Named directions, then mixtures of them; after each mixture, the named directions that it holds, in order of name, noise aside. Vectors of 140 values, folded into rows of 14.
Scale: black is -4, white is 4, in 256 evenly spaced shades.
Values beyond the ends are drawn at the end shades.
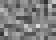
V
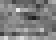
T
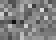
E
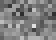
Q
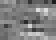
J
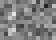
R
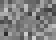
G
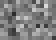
R, V.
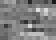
J.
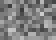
J, Q, R.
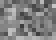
Q, R, T.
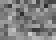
J, Q, R.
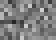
E.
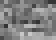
E, J, Q.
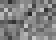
E, G.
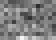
E, Q, T.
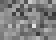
J, Q.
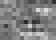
J.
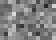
R.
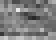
T.
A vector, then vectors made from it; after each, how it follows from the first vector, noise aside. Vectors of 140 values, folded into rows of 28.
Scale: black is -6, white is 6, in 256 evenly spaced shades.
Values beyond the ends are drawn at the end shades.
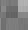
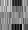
wrapped around, negated, scaled up.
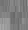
reversed, shrunk.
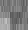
reversed.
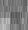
reversed.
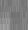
reversed, shrunk.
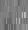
wrapped around, partly zeroed.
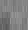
reversed, negated, shrunk.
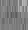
partly zeroed.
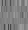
wrapped around, negated, partly zeroed.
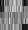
wrapped around, negated, scaled up.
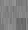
wrapped around, negated, shrunk.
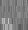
wrapped around, partly zeroed.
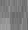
reversed, shrunk.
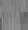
wrapped around, negated, shrunk.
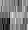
reversed, negated, scaled up.
